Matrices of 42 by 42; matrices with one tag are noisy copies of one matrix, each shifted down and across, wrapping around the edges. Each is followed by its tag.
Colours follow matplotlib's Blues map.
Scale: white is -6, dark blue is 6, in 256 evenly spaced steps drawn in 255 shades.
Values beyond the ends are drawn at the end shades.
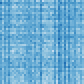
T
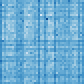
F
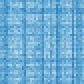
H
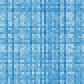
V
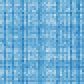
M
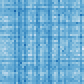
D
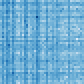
D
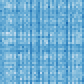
M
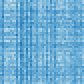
T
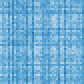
V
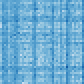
H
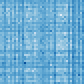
T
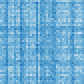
H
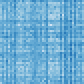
T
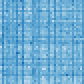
V
